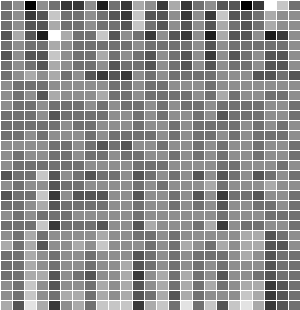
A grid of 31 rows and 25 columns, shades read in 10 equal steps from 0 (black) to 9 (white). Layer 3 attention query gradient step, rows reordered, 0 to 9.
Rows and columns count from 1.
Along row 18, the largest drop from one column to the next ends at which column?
5
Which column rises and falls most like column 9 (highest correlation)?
22
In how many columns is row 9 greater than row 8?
13
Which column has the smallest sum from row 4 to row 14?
18
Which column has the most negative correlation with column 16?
2
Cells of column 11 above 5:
5
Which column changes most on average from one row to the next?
9
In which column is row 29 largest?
3
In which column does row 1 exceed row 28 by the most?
23
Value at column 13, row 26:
4
